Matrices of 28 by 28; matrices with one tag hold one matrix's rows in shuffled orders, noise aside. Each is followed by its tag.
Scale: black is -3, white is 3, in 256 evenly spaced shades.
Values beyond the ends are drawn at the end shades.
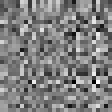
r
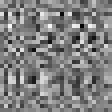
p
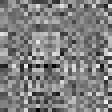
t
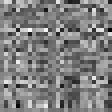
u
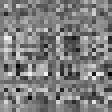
u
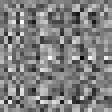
p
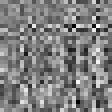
r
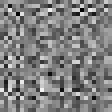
p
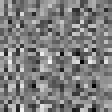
p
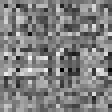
u
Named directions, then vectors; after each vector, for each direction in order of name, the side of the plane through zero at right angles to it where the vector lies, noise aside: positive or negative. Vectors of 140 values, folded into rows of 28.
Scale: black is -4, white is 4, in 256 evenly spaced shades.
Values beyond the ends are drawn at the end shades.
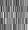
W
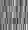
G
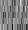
negative, negative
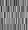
negative, positive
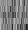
negative, negative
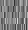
negative, positive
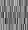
positive, negative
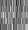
positive, positive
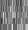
positive, positive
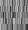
negative, negative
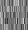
positive, negative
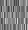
negative, positive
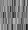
negative, negative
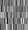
positive, positive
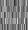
negative, positive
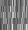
positive, positive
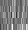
positive, positive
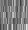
positive, positive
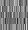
positive, negative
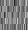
negative, positive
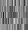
negative, negative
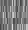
positive, positive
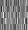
negative, positive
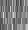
positive, positive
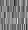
negative, positive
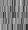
negative, negative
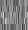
negative, positive
